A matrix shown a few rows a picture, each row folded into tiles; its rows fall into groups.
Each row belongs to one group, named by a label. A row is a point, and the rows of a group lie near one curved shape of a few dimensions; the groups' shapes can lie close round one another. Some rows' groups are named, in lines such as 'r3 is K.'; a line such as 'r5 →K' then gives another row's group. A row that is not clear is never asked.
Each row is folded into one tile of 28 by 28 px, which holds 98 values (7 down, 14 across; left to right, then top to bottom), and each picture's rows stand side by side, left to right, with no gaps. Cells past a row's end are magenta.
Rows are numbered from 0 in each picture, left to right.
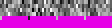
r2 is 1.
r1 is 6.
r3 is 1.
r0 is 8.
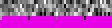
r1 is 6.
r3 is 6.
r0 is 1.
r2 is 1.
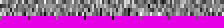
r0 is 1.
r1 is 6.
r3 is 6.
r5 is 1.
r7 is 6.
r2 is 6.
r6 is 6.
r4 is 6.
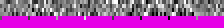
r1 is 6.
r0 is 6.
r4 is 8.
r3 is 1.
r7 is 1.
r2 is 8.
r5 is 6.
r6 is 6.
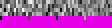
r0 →6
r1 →8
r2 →6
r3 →8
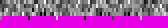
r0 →8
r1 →6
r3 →6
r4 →6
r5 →1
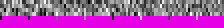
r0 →6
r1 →6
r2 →1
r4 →6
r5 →1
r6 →8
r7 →1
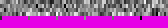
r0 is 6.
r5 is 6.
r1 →1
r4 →1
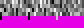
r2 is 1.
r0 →6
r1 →6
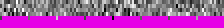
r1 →8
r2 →8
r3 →8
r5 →6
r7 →8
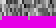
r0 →8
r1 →8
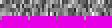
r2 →6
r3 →8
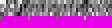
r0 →8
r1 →8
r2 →8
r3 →8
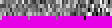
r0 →1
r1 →1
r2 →8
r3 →6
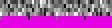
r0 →1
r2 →1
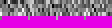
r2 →1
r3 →1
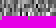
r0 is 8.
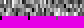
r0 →6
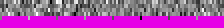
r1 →8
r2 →8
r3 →1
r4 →6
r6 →6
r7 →8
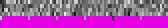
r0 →8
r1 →1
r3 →8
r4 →6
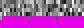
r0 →8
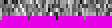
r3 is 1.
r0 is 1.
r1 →8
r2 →6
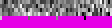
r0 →1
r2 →8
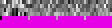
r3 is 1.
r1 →1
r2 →1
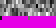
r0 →6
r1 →1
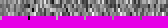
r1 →6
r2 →1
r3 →8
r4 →8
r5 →8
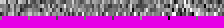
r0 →8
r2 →6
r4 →8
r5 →8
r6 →6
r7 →1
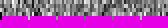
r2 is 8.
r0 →6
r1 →1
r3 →8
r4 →1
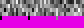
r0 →6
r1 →6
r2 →1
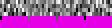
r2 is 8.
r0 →6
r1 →8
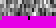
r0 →8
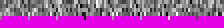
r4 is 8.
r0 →8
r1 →8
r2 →8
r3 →6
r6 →8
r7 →6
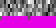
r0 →1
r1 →8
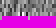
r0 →8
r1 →8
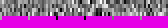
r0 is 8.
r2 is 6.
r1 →8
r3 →6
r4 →1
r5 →1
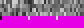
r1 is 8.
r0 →6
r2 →8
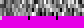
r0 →1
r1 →6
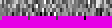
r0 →6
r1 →6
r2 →6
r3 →6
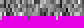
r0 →1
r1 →6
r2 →1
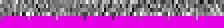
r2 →8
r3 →8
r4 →8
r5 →1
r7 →1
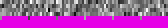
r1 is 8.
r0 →1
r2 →8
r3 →1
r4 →6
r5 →8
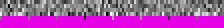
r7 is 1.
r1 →6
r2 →6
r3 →6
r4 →1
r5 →8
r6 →6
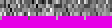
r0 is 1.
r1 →1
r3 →1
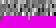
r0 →8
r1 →8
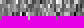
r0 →6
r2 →8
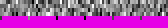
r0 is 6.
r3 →6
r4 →8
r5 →8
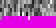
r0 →8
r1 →1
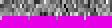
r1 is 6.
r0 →1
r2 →1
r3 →1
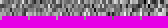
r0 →1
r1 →1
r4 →8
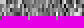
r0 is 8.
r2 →1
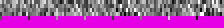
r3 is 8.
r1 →6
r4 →6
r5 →8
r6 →1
